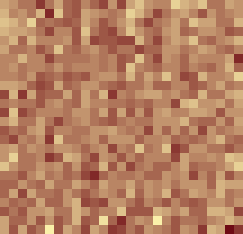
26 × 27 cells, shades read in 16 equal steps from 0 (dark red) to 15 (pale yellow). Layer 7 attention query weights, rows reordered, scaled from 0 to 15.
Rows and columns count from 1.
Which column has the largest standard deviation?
27
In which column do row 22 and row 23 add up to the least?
10
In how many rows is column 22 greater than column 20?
11
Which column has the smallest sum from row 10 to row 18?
6
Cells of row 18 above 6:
21
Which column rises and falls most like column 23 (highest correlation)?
19
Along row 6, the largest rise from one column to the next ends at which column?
7
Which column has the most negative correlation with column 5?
23
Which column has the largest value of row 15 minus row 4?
13
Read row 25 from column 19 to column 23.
8 5 7 7 6
